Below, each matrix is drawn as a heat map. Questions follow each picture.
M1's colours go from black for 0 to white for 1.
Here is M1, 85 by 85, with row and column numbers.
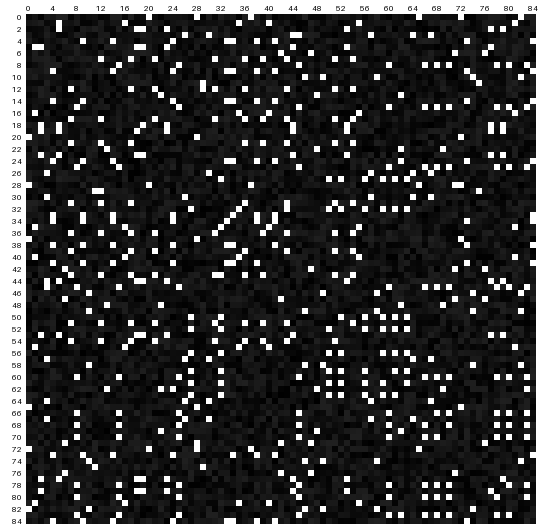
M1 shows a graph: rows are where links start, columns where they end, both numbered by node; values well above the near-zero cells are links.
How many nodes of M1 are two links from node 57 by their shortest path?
2
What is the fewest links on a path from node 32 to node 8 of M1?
7
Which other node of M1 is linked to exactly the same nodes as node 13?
node 69
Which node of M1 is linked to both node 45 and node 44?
node 3
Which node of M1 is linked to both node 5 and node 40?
node 1
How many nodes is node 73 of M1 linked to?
8
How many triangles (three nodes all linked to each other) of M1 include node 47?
6
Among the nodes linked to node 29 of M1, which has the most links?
node 12
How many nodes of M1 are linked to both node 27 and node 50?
6
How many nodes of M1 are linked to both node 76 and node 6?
3
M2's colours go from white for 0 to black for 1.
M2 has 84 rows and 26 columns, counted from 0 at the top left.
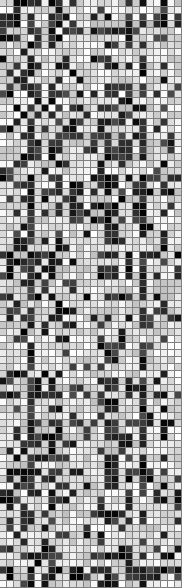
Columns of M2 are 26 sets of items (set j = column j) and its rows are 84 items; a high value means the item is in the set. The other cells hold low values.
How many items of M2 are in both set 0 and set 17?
3
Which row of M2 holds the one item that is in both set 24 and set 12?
21
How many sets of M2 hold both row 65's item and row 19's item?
5
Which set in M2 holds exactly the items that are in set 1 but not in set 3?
22
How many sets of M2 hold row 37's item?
11
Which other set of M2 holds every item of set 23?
8
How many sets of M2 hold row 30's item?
12
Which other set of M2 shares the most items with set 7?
18
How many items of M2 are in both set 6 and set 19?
4
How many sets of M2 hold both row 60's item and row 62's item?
9
